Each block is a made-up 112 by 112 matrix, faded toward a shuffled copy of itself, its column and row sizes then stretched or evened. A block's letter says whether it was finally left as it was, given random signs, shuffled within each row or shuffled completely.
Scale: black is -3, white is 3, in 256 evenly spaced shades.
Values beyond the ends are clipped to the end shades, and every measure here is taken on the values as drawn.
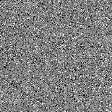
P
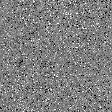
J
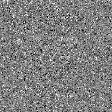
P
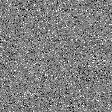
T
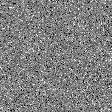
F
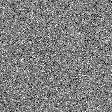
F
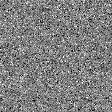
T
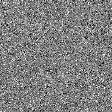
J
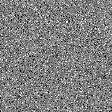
J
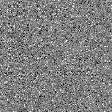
P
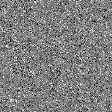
J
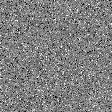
F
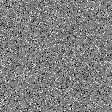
F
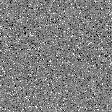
T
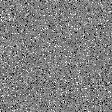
J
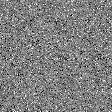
T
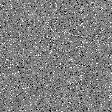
J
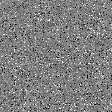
J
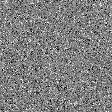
T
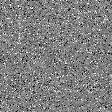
T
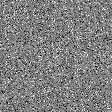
F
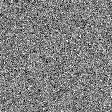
F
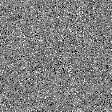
J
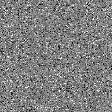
P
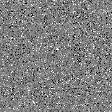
J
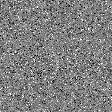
T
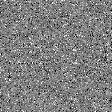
P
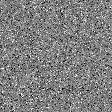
F
